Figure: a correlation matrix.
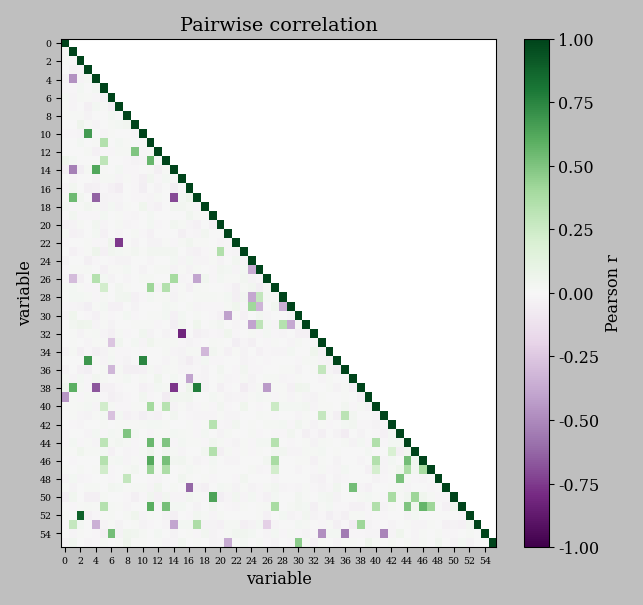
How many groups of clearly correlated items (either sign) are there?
16
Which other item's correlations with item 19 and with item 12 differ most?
50
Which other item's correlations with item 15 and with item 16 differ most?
32
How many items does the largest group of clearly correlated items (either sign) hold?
9
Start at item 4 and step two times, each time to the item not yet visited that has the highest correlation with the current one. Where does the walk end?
26
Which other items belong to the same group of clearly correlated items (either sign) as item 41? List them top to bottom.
6, 33, 36, 54
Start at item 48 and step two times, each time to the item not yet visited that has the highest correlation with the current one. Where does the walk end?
8
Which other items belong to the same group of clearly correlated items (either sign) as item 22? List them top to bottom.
7
